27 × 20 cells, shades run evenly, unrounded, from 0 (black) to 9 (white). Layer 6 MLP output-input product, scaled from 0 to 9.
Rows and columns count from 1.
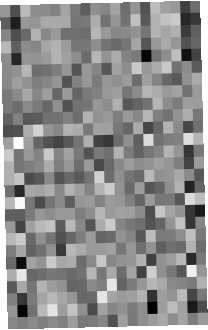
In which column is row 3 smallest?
19
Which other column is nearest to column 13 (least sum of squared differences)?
9
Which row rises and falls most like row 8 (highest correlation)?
27
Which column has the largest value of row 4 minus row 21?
6
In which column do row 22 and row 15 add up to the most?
10
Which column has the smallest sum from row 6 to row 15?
8
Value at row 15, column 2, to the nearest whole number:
7
